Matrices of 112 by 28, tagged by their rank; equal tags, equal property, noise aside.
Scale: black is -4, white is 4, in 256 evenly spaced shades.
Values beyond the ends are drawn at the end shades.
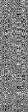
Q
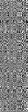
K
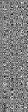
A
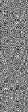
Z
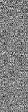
Z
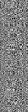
Q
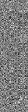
A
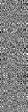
Q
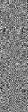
Z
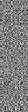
Q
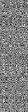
A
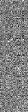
Z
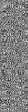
A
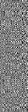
A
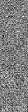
Z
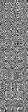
K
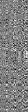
K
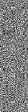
A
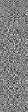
K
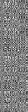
K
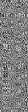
A
